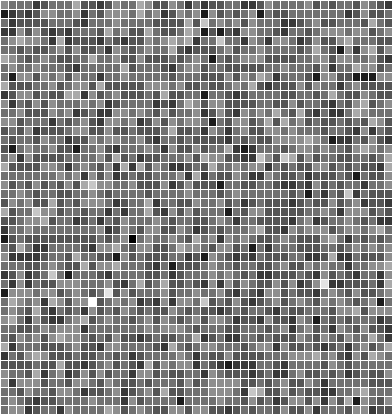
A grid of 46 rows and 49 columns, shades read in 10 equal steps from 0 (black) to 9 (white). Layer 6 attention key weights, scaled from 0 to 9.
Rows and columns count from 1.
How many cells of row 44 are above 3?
31
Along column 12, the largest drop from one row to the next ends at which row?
35
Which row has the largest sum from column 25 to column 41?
18
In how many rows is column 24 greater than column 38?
14
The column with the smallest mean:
26
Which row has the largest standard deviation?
34
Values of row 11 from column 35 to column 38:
4 3 3 4
